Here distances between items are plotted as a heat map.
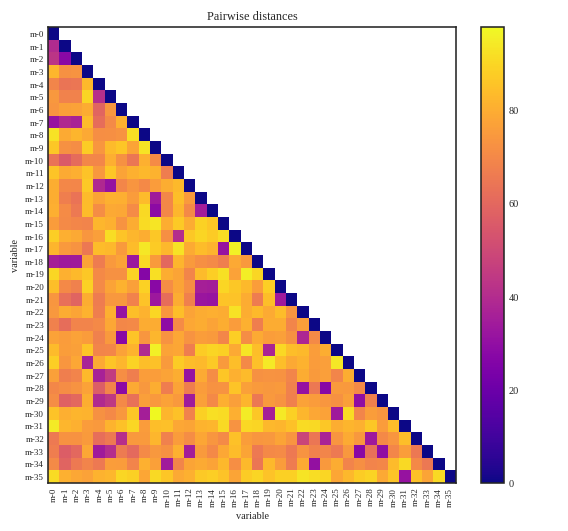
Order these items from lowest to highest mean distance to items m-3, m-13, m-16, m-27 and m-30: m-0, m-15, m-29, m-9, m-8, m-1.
m-29, m-8, m-1, m-9, m-0, m-15
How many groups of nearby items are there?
10
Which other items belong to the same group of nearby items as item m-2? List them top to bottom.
m-0, m-1, m-7, m-18
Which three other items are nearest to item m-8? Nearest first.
m-19, m-30, m-25
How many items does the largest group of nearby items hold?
6
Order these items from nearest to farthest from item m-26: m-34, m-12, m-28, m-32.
m-34, m-28, m-32, m-12
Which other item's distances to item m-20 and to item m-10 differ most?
m-23
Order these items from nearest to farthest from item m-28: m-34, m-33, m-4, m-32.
m-32, m-4, m-33, m-34
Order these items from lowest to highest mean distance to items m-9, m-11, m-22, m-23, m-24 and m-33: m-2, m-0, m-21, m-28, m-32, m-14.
m-28, m-32, m-21, m-14, m-2, m-0
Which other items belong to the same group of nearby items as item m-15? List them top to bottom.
m-17
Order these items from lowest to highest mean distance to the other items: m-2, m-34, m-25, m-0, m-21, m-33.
m-33, m-2, m-21, m-34, m-0, m-25
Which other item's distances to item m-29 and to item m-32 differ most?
m-27
